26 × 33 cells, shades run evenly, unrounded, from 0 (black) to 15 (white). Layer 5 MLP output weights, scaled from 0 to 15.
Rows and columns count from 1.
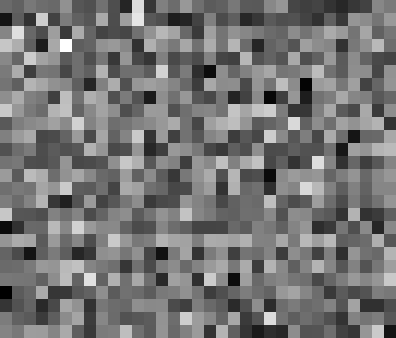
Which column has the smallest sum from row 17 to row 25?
29
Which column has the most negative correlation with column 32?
22
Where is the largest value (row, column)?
4, 6
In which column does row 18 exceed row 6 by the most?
7
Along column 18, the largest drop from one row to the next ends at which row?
23
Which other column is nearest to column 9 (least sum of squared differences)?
31
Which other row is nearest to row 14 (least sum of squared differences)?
15
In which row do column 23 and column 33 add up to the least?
26
